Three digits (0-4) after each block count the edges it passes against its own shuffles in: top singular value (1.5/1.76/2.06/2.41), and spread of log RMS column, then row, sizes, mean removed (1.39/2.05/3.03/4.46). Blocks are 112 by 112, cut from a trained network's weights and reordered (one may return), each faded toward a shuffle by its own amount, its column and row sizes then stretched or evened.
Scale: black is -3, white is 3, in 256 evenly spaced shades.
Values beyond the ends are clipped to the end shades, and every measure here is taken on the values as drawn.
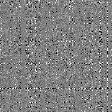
2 3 2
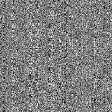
3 3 0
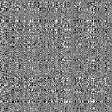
4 3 3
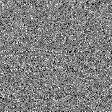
0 0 2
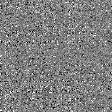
0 2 2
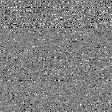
0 0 3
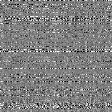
3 0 4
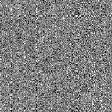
3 2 0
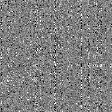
1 3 1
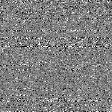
1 1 3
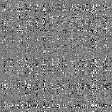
1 3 3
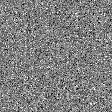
0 0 0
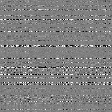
4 1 4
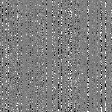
0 4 1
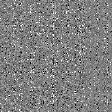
1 3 1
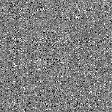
0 1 2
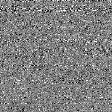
1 0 3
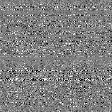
0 1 4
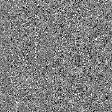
0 2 0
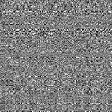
3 0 3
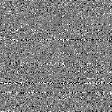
3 2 3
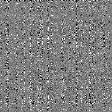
0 3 2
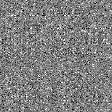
1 0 2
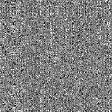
2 2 1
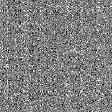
2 1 2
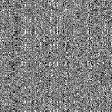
3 2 1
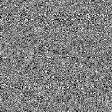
2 1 2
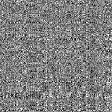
3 1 2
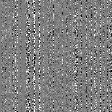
1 4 1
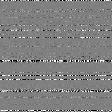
4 0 4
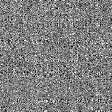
2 0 2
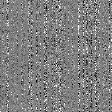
0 4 0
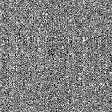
2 0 1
